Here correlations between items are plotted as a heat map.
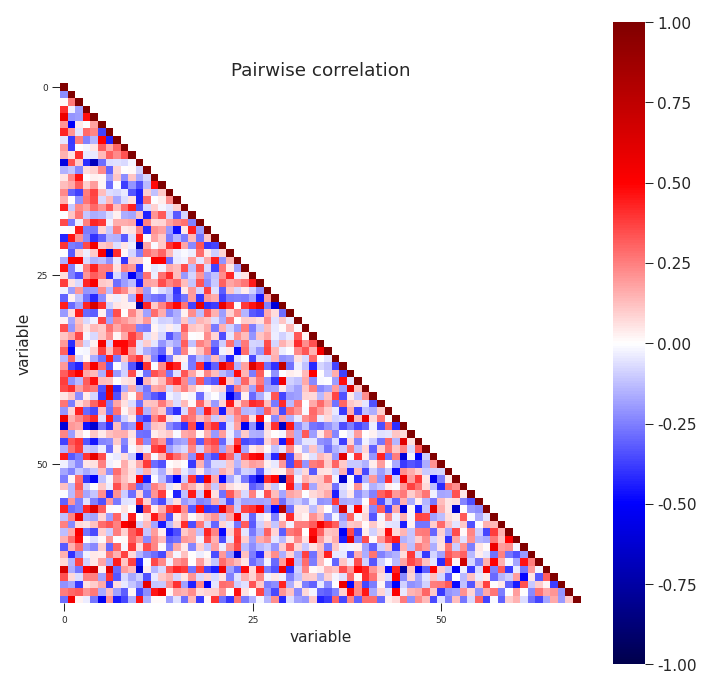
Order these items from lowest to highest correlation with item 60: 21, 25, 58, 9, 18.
21, 25, 18, 58, 9
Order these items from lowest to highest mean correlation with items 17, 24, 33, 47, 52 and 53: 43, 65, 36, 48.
36, 65, 48, 43
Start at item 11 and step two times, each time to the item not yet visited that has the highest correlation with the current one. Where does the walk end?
37
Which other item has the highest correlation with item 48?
23
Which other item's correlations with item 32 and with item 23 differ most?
62
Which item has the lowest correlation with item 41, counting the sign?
22
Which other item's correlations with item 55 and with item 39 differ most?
10
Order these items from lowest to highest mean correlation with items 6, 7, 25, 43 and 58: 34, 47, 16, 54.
47, 54, 16, 34
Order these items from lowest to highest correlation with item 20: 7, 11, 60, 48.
7, 11, 60, 48
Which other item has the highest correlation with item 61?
57
